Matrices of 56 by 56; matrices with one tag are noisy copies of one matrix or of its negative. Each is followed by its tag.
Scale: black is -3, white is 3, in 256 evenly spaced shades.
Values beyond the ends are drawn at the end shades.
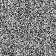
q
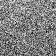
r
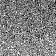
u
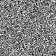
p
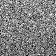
u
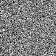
p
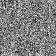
q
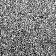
u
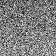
r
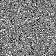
p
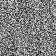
q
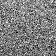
r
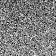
r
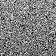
r
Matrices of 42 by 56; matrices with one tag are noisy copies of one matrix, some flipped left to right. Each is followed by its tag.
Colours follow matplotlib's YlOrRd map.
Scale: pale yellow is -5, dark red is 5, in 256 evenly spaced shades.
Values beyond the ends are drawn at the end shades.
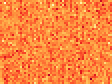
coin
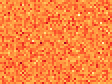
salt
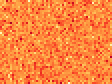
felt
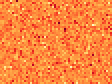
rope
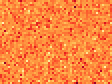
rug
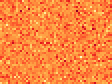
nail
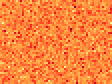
rug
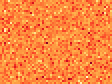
salt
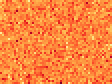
felt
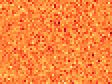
rope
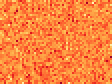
felt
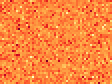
nail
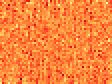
coin
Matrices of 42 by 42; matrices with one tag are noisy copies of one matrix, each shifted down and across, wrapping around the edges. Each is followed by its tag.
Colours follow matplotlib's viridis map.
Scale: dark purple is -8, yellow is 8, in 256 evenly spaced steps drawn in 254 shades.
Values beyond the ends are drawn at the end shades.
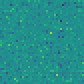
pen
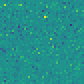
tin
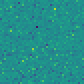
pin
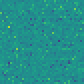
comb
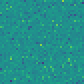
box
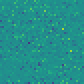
comb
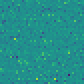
box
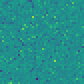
pin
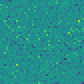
pin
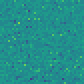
pen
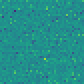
box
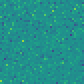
pin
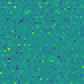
pen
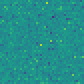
pen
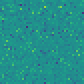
tin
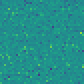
box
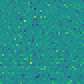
pen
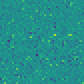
tin
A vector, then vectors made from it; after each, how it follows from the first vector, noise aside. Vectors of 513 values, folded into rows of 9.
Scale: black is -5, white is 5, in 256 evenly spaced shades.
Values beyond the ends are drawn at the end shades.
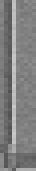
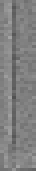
negated, shrunk.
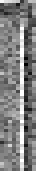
reversed, scaled up.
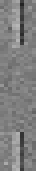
wrapped around, negated, partly zeroed.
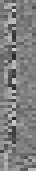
sign-scrambled.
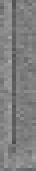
negated, shrunk.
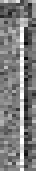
reversed, scaled up.
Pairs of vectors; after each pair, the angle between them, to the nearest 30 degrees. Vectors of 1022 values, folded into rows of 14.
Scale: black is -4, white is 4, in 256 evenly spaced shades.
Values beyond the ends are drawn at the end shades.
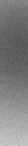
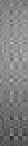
150 degrees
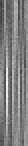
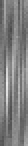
30 degrees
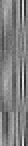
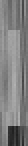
120 degrees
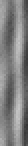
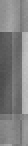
120 degrees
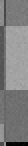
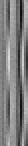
90 degrees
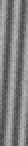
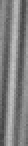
30 degrees
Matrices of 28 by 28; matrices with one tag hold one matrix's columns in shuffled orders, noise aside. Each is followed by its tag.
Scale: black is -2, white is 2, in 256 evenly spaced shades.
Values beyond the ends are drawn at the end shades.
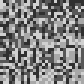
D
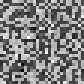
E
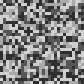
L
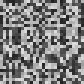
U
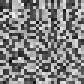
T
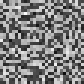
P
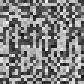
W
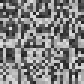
D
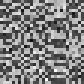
P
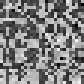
D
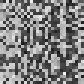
U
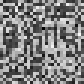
W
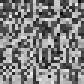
D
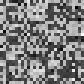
L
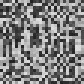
W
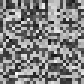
T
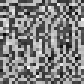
W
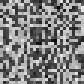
U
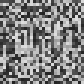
W
